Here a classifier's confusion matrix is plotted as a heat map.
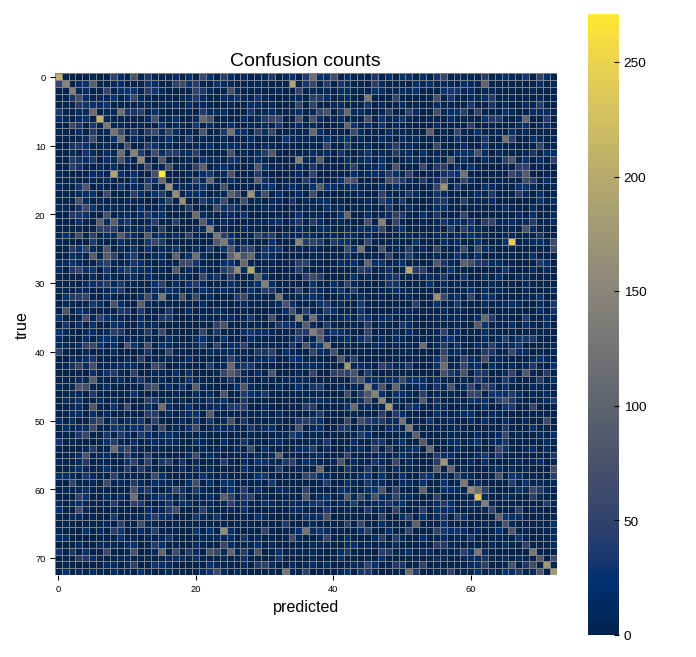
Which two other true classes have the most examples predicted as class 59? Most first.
14, 27
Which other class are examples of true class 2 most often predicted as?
25
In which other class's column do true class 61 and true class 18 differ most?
11
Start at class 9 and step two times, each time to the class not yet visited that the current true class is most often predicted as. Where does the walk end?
52
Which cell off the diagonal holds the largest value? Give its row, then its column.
14, 15
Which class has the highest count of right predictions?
61
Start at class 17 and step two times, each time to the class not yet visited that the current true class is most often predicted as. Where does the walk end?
51
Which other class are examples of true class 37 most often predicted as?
38
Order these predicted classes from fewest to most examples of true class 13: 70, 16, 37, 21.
70, 37, 16, 21
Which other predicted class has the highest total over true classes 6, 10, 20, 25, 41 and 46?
42
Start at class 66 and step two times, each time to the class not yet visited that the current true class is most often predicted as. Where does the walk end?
35
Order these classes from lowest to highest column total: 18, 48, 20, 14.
18, 48, 14, 20
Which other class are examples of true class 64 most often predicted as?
39
